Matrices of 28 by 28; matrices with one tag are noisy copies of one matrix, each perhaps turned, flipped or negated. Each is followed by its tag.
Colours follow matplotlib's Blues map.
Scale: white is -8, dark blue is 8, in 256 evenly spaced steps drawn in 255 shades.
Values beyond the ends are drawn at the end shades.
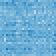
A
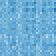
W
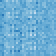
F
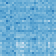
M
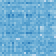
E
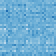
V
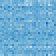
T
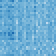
M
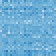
T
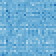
V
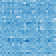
E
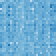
T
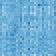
A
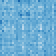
E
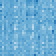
E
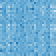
T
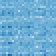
W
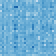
E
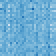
T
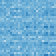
W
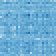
E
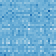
V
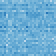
V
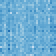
T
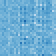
F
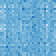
T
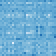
E
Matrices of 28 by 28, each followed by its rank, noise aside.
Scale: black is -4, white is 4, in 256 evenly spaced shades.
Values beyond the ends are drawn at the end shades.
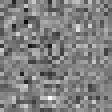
six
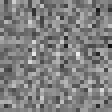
eight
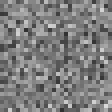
seven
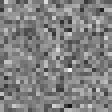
seven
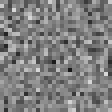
eight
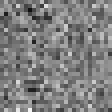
seven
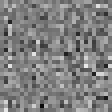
six
